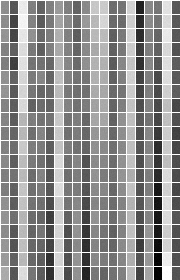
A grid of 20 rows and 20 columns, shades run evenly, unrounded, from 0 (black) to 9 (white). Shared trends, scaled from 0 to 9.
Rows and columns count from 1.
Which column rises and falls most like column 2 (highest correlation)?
16
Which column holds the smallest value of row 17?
18
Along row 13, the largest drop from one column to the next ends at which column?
20
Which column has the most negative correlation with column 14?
3
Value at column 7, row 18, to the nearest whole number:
7
